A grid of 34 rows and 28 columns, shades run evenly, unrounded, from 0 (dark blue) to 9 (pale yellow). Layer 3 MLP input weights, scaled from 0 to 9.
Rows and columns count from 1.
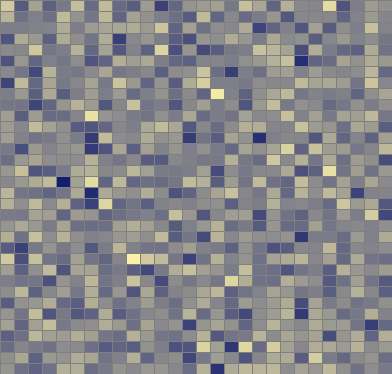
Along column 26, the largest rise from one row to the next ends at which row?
19
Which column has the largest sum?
20
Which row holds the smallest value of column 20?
23
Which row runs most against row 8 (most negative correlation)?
22
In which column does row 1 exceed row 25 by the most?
24
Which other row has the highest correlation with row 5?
29
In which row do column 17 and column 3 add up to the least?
7
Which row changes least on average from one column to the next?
21
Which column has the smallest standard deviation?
26
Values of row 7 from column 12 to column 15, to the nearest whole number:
3 5 5 7
